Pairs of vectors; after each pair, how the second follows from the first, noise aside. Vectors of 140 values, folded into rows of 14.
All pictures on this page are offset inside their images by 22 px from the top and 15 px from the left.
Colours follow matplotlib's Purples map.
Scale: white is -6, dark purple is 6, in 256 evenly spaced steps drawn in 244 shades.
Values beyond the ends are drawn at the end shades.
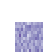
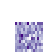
reversed, scaled up.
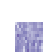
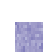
negated, shrunk.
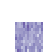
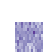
reversed, negated.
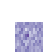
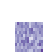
reversed, negated.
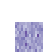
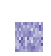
reversed, negated.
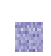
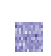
wrapped around, negated.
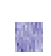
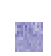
negated, partly zeroed.
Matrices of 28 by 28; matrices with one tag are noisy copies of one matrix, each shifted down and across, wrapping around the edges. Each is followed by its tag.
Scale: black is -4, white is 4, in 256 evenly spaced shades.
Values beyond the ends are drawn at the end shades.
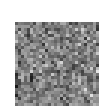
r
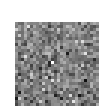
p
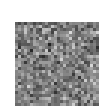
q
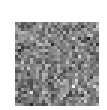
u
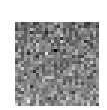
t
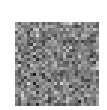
p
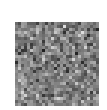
q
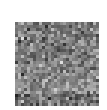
t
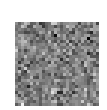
u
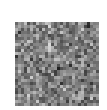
u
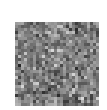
r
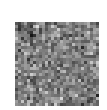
r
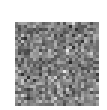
p
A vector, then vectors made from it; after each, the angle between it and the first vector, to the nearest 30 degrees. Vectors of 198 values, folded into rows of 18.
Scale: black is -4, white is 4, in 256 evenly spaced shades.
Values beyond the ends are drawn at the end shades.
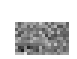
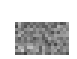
150 degrees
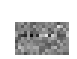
120 degrees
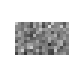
120 degrees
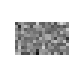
90 degrees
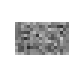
60 degrees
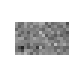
30 degrees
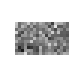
30 degrees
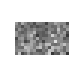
90 degrees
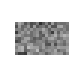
150 degrees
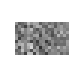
120 degrees
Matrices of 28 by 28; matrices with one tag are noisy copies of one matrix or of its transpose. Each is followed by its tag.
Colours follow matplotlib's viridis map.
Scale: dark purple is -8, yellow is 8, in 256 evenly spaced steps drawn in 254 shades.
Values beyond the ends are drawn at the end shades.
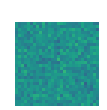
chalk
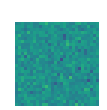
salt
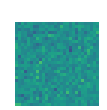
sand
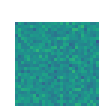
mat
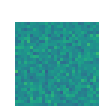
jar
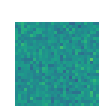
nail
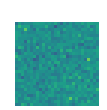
sand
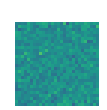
sand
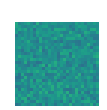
nail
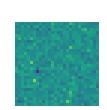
chalk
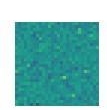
jar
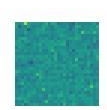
nail
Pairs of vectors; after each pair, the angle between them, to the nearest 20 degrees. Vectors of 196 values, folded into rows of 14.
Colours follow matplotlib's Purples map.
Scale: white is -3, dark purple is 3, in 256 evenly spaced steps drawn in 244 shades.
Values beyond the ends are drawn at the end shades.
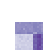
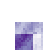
160 degrees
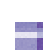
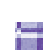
40 degrees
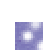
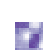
40 degrees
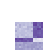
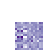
80 degrees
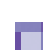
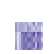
140 degrees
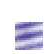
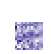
60 degrees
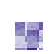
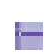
80 degrees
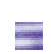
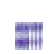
140 degrees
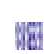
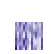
120 degrees
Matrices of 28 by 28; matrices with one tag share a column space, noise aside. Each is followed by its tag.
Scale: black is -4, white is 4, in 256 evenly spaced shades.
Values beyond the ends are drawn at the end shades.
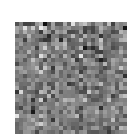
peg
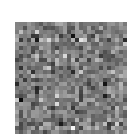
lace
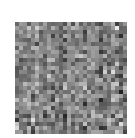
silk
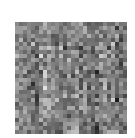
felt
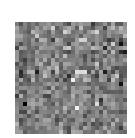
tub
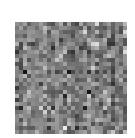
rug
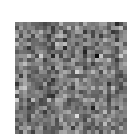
felt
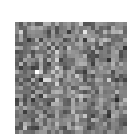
tub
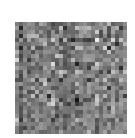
tub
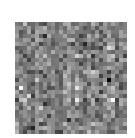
felt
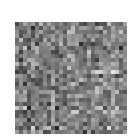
rug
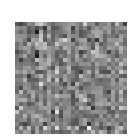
rug
